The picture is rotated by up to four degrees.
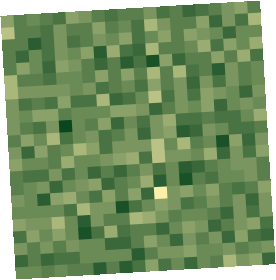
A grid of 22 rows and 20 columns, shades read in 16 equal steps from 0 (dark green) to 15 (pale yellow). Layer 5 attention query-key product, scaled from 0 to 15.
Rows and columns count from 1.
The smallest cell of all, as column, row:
5, 10
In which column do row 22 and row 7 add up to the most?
1
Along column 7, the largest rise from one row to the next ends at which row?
15
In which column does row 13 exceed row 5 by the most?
12
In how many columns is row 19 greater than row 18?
7
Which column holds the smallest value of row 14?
14
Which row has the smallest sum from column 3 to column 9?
22
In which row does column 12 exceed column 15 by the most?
16
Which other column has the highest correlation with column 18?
3
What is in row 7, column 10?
6
